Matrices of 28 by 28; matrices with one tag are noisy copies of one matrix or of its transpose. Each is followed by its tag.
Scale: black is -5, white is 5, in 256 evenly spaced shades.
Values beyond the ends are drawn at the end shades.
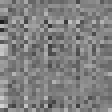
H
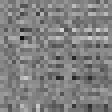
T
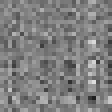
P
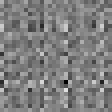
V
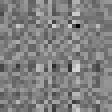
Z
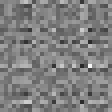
V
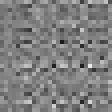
V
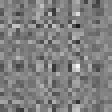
Z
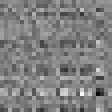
P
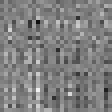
T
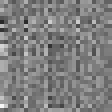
H
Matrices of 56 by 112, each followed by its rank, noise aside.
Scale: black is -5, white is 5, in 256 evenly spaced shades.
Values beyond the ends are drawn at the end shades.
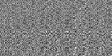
five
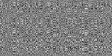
five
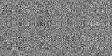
six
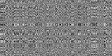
three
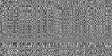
five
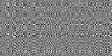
three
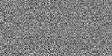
six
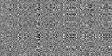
three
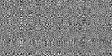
five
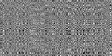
three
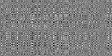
three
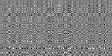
three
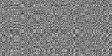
three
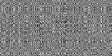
four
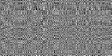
four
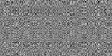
six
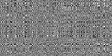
three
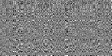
four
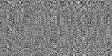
four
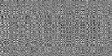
five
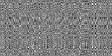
four
